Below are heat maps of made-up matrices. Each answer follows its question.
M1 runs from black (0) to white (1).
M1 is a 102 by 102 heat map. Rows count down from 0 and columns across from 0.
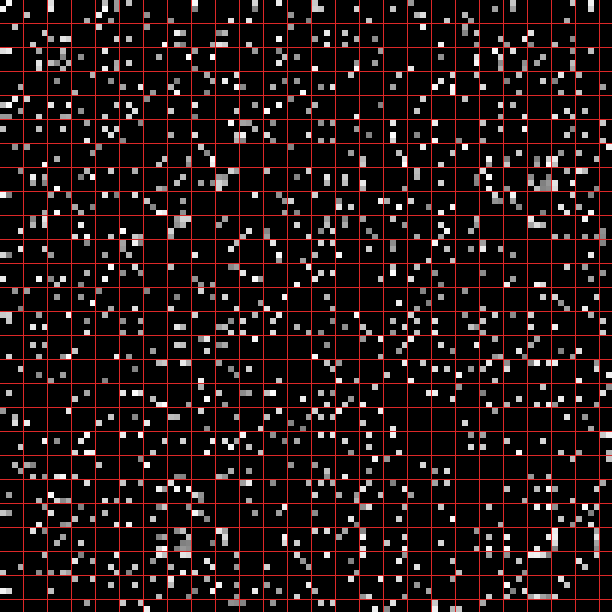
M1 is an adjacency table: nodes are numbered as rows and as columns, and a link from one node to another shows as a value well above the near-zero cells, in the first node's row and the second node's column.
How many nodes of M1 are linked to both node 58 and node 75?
7
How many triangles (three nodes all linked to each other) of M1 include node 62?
4
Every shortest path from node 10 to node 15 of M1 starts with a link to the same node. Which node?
node 79
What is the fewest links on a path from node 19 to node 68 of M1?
2
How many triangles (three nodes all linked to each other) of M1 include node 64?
3
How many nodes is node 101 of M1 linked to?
6
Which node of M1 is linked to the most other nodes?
node 92
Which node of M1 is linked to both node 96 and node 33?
node 63
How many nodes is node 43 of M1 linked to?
4
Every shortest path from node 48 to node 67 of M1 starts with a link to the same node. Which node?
node 70
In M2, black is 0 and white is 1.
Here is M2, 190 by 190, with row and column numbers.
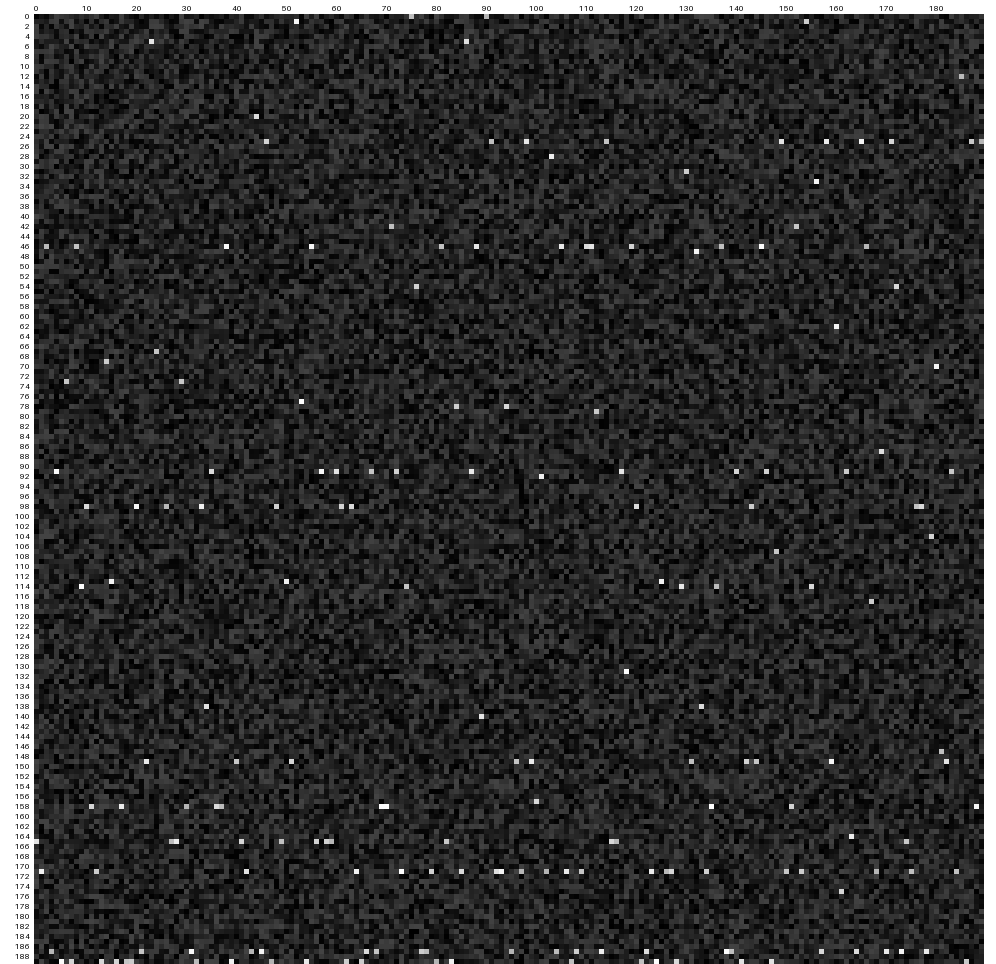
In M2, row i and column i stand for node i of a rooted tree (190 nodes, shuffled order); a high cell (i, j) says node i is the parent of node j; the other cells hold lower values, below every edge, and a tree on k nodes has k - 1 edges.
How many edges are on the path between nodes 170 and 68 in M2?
2
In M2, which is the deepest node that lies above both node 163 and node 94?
187
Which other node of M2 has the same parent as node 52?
154
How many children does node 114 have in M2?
5
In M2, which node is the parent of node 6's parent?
171
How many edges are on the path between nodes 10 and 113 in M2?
4
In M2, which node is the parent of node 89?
140
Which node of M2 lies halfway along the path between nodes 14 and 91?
158
